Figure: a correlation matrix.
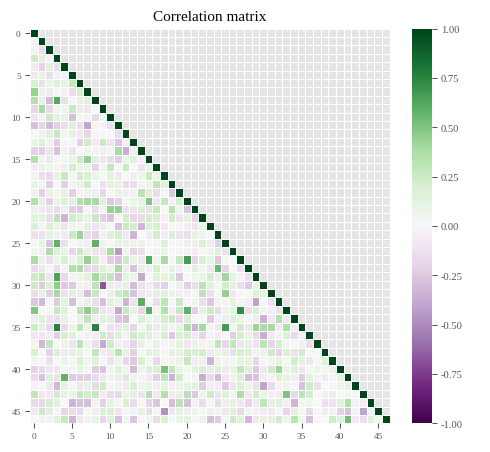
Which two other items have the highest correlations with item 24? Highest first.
28, 6
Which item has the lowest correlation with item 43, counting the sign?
45
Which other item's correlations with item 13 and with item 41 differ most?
46
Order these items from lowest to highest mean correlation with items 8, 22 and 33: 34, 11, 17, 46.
11, 34, 46, 17
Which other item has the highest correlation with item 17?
40
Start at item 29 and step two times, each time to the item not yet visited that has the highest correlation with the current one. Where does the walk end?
35
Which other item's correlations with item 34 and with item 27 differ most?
33
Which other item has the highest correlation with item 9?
1
